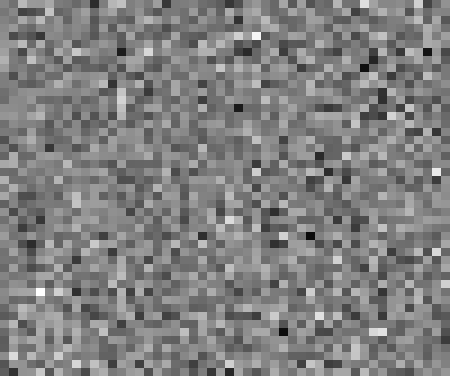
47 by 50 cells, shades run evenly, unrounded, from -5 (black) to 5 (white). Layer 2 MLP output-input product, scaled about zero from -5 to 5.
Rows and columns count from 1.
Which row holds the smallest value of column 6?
19
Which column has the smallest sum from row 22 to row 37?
4
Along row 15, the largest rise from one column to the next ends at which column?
44
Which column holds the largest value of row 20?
39
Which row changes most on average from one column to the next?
37
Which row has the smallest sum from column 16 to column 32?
27
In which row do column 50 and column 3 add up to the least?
7
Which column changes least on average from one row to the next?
21
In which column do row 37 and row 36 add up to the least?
9
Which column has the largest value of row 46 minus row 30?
35
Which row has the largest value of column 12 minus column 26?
47
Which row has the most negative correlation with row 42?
30
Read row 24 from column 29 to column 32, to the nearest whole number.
-2 1 0 0
